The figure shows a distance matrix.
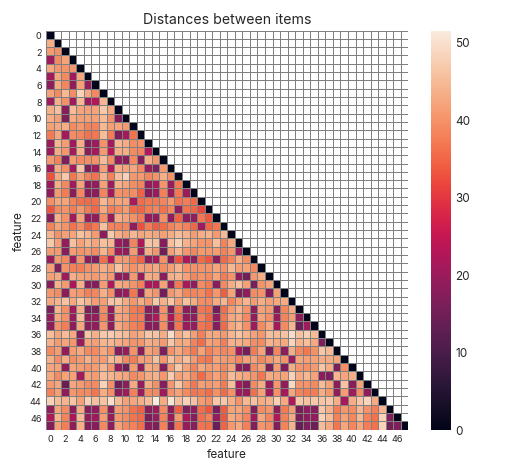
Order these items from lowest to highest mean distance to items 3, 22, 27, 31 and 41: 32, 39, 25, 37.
37, 25, 39, 32
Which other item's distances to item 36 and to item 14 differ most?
16
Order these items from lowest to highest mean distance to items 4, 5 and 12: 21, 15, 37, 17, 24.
15, 37, 21, 17, 24
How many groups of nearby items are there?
8
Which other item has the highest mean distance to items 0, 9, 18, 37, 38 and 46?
44
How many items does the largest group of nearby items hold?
19
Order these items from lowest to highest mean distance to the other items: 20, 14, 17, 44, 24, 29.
14, 29, 20, 17, 24, 44
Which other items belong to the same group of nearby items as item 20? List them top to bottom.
11, 23
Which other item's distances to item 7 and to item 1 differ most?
28
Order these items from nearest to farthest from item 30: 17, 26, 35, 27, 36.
27, 35, 17, 26, 36
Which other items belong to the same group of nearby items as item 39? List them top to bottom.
32, 44
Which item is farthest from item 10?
17
